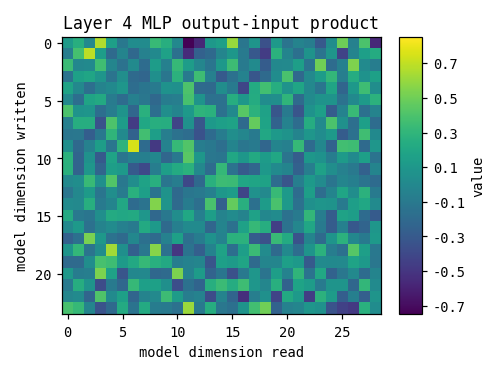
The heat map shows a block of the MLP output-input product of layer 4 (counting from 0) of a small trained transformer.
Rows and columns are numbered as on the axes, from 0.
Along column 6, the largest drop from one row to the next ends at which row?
10
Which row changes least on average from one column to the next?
19
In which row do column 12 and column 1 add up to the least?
8
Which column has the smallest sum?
12
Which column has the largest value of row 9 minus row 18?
6
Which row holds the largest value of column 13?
14
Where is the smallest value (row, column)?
0, 11
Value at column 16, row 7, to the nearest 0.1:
-0.2
